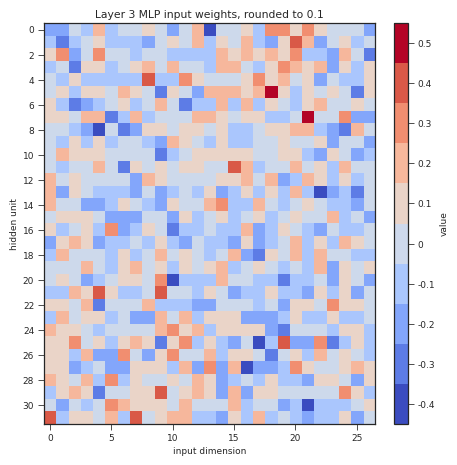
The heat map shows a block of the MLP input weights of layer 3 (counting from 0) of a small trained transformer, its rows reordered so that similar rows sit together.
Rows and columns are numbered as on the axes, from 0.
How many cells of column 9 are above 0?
16
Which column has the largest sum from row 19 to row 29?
9
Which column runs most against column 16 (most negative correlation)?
11
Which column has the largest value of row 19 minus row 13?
22
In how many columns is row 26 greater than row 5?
10
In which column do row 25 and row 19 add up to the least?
23
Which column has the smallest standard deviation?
26
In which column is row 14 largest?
14
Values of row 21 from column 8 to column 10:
0 0.4 0
